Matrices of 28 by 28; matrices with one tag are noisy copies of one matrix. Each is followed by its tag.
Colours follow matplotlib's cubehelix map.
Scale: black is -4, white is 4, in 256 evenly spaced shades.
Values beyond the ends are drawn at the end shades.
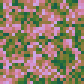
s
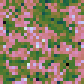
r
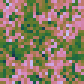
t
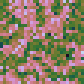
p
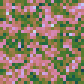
s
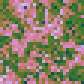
p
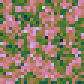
s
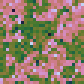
t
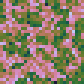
s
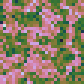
s
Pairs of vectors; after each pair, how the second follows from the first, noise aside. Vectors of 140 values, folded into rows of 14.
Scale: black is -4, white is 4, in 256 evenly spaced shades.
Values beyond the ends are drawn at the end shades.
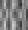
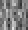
copied.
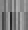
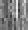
reversed, negated.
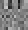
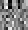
scaled up.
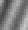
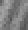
negated, shrunk.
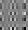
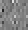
reversed, partly zeroed.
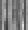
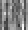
copied.
